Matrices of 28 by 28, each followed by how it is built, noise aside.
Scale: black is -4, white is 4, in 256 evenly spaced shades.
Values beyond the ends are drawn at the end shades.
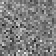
lower triangular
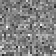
uneven rows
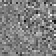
upper triangular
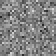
repeating rows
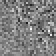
upper triangular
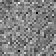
Hankel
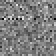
uneven rows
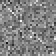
diagonal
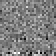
uneven rows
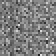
repeating rows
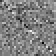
diagonal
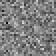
repeating rows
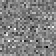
uneven rows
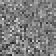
lower triangular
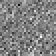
Hankel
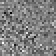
lower triangular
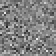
lower triangular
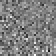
lower triangular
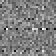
uneven rows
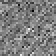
Hankel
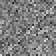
Hankel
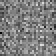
blocks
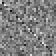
diagonal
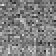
blocks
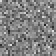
repeating rows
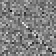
diagonal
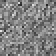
Hankel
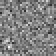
repeating rows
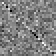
diagonal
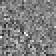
lower triangular
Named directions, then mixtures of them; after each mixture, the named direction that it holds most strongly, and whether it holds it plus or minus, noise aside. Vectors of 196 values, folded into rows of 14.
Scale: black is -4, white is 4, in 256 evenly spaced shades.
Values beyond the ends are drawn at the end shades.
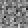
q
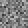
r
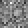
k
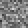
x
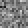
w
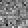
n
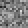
w, plus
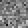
n, plus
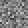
r, minus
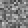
x, plus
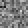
w, plus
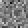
k, minus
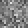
k, plus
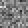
w, minus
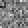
w, plus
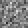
q, minus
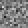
q, plus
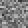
x, plus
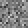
r, plus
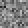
w, plus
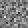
q, minus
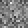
k, plus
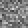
x, plus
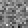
n, minus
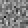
q, plus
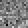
n, plus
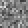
w, minus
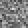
x, plus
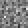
q, minus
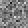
k, minus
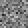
r, plus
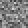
x, plus
